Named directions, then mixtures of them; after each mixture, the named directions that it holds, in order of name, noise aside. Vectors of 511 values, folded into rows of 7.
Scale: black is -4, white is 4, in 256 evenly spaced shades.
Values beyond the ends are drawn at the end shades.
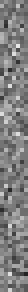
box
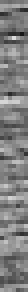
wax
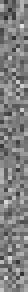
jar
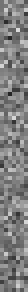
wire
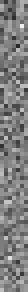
jar.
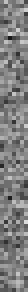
wax, wire.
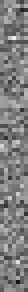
jar, wax, wire.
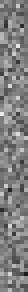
box.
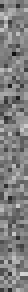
box, jar, wax.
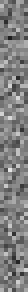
box, jar, wire.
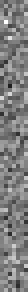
box, wire.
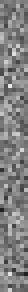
box.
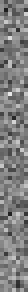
wire.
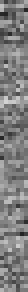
jar, wax, wire.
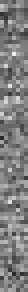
box, jar, wax.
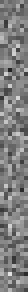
box.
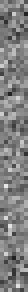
box, wax, wire.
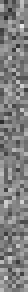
jar.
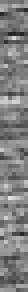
wax.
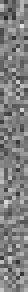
jar.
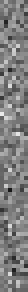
box, wire.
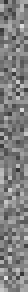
jar.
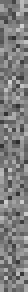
jar, wire.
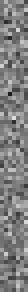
wire.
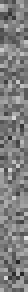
jar, wax, wire.
